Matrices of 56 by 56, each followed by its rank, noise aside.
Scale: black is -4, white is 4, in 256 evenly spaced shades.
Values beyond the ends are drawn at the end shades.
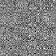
seven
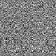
seven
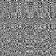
six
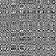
three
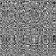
six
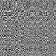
four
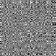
five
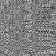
six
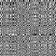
three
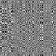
three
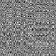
five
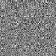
seven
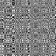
three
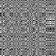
three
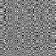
three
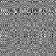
four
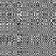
four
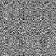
six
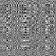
three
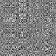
six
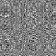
seven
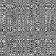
four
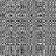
four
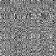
six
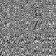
seven
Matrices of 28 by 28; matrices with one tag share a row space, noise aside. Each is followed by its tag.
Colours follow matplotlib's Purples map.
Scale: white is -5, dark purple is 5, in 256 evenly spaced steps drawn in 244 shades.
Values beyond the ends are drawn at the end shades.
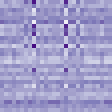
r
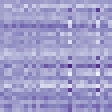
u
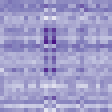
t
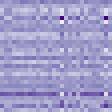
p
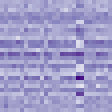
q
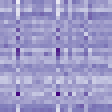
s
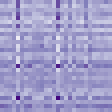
s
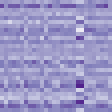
q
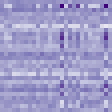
p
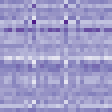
r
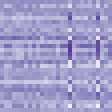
u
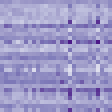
u
